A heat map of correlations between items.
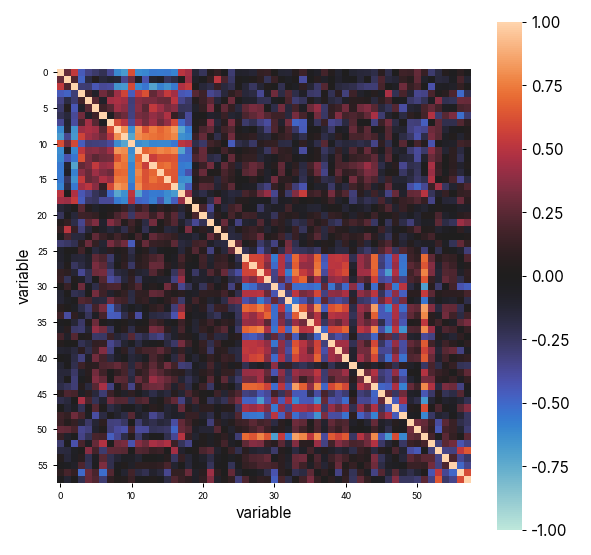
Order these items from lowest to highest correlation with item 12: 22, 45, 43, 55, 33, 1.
1, 22, 45, 33, 55, 43
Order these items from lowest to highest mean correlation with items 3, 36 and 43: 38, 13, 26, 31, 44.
38, 31, 26, 13, 44
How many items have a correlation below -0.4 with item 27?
4
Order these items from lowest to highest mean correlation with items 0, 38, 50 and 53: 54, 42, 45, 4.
4, 45, 54, 42
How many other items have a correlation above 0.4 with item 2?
4
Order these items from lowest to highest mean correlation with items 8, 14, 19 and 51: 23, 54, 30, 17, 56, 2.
2, 17, 30, 56, 54, 23
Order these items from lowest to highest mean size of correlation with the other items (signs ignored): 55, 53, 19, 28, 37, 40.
19, 55, 53, 37, 40, 28
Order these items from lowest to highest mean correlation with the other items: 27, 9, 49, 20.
49, 20, 9, 27
